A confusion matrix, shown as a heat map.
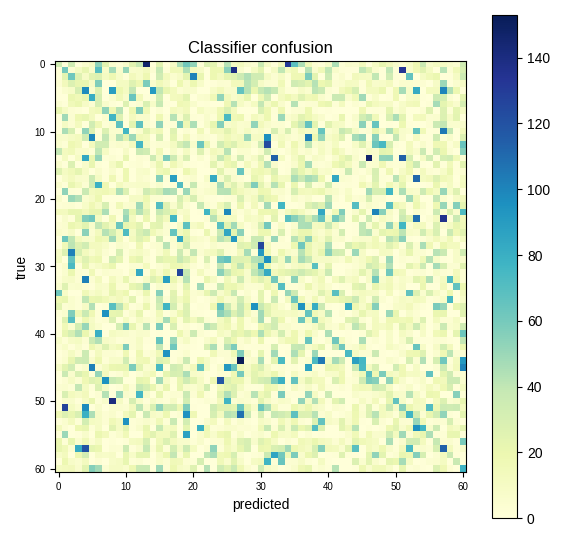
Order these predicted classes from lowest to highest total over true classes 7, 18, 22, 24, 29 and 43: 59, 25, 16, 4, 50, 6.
50, 59, 4, 16, 6, 25
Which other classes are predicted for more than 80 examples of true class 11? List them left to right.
5, 31, 37
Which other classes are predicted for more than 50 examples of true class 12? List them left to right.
21, 31, 47, 48, 60
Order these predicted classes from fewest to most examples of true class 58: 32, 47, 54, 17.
54, 17, 47, 32
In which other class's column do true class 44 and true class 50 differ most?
27
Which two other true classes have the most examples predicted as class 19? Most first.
52, 55
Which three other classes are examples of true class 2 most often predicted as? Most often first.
20, 52, 37
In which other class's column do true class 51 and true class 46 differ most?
1
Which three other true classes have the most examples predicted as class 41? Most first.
17, 34, 23
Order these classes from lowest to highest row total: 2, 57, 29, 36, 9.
9, 2, 29, 57, 36
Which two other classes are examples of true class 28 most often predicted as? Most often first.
2, 30
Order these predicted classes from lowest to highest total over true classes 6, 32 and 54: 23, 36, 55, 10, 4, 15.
23, 36, 55, 10, 15, 4
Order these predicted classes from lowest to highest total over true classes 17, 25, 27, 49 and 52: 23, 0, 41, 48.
0, 48, 41, 23
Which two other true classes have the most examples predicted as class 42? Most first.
22, 23
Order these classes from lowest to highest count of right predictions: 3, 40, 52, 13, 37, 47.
3, 13, 40, 47, 37, 52
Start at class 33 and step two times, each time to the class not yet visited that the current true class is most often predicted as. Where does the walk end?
31
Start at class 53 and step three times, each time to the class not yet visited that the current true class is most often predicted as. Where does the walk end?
4
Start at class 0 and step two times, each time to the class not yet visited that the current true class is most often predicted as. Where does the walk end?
60
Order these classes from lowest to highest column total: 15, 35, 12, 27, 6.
12, 6, 35, 27, 15
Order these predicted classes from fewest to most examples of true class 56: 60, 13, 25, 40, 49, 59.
59, 40, 25, 13, 49, 60
